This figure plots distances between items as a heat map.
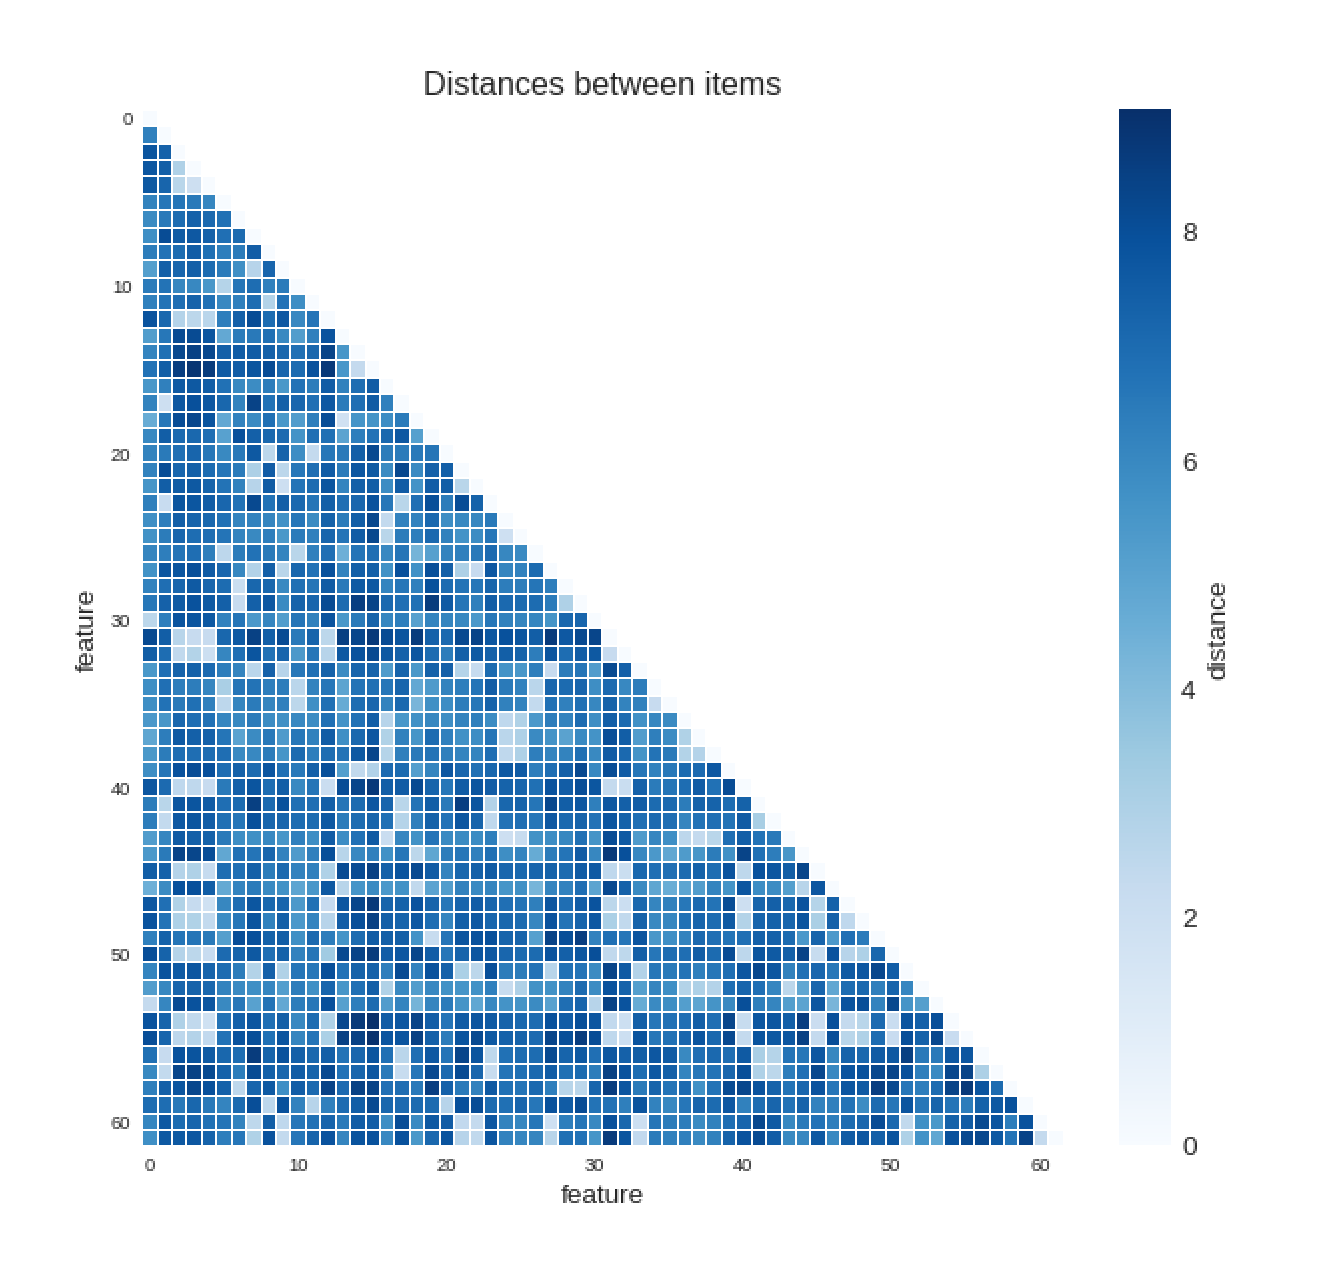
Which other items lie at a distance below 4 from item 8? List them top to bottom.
11, 20, 59
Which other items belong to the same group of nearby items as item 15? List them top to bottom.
14, 39
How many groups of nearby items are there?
11
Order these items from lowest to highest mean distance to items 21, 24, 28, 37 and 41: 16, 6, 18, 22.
16, 6, 22, 18
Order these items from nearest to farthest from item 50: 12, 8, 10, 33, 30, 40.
40, 12, 10, 8, 33, 30
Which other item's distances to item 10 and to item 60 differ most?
27
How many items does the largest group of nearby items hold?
13
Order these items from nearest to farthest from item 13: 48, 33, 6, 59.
33, 6, 59, 48
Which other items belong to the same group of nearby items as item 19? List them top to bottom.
49
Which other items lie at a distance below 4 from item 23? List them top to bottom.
1, 17, 41, 42, 56, 57
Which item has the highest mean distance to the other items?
15
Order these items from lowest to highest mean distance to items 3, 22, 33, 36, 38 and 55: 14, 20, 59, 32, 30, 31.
32, 31, 30, 20, 59, 14
